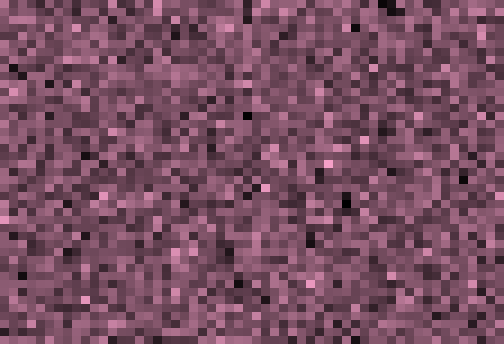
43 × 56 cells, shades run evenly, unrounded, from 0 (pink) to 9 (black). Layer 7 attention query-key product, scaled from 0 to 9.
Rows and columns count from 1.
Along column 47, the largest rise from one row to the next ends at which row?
21
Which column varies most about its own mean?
54
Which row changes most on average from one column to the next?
15
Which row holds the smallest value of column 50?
9
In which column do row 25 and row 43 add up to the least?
12
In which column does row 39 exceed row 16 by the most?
37
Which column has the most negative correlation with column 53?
43
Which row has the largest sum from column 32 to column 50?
17
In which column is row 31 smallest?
55
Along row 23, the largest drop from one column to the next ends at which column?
53
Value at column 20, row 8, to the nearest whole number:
6
